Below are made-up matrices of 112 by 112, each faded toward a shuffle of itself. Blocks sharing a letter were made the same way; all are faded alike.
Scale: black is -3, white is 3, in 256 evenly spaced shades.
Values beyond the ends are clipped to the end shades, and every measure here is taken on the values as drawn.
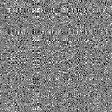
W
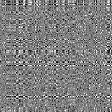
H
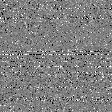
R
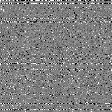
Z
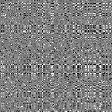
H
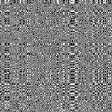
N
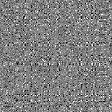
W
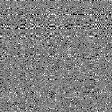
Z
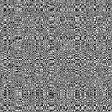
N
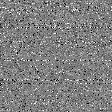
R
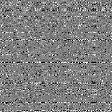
Z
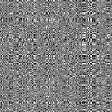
N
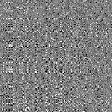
W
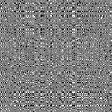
H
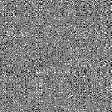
W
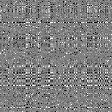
H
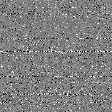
R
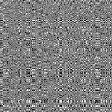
N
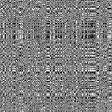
N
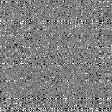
Z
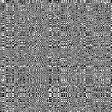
N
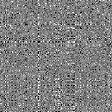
W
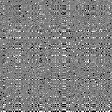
H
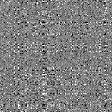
W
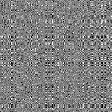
N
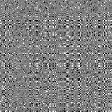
N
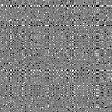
H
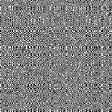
N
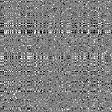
H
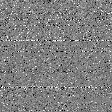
R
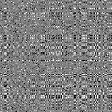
N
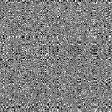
W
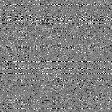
Z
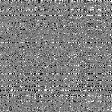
Z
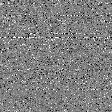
R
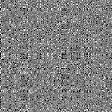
W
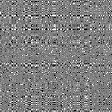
H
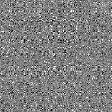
W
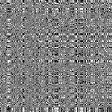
N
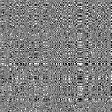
N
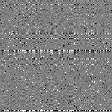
H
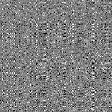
W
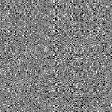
W
